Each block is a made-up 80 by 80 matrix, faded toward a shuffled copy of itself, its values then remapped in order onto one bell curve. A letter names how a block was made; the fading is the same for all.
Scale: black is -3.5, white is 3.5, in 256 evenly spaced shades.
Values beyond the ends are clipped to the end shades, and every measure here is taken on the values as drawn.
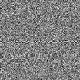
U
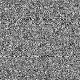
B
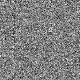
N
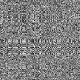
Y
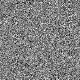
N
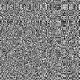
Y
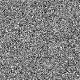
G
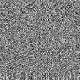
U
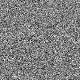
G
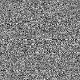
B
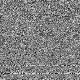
B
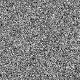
G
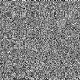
U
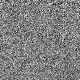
G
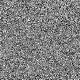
G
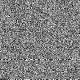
B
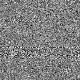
B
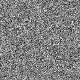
G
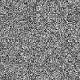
U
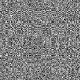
Y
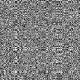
Y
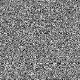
B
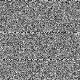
B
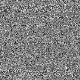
B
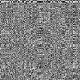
Y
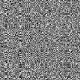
Y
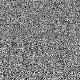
B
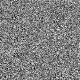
N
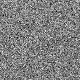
G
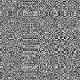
Y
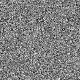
G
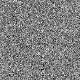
N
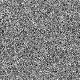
G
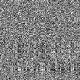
U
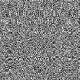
U
